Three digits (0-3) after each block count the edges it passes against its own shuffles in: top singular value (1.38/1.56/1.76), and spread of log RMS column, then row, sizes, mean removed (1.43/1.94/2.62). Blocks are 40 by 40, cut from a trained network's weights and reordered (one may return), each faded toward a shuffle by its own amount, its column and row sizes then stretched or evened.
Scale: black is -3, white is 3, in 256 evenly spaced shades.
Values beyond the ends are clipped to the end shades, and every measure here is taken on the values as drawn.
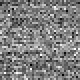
1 0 0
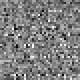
0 0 2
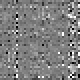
2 3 1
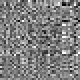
3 1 2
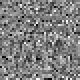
2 0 2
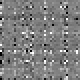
2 3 2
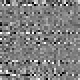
3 1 3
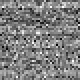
1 0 0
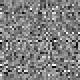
3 1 2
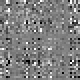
3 3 3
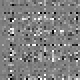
0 3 3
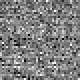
0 1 0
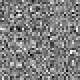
3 1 0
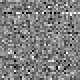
2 1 1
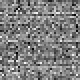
1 1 0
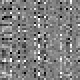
3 3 2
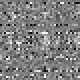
1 1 3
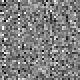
0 2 0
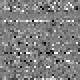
0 0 3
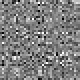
3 2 2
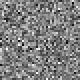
1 1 0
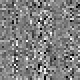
1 3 0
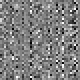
3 3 0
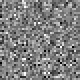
2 1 1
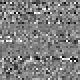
0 0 3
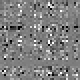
0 3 3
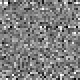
0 0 2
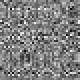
3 1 2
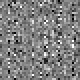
0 3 0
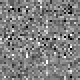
1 2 1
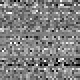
2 0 3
